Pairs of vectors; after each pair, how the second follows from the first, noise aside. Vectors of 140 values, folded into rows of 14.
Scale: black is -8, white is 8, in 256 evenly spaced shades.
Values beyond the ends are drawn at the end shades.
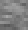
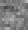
wrapped around.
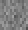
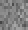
wrapped around.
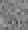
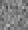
wrapped around.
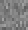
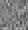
negated.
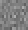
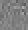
partly zeroed.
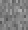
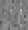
partly zeroed.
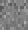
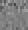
partly zeroed.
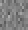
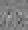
partly zeroed.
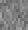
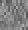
reversed, negated.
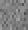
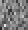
reversed, negated, scaled up.
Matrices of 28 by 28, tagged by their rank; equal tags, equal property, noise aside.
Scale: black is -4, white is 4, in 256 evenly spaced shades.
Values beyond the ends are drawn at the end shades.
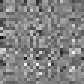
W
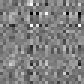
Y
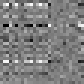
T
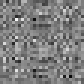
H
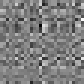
H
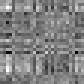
T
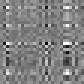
T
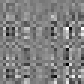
Y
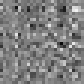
H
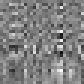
Y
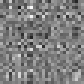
H
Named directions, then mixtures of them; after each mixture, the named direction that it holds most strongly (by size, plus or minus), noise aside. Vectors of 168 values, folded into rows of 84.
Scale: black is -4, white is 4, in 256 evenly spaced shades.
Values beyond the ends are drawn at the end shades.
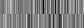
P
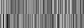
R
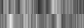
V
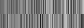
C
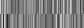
R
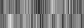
V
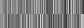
C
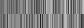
C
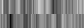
V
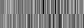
P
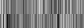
R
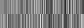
C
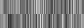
C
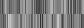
C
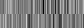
P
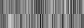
C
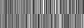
P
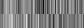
P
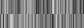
R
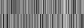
C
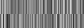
R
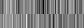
P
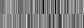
P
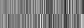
C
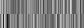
R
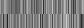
C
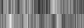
V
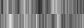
V
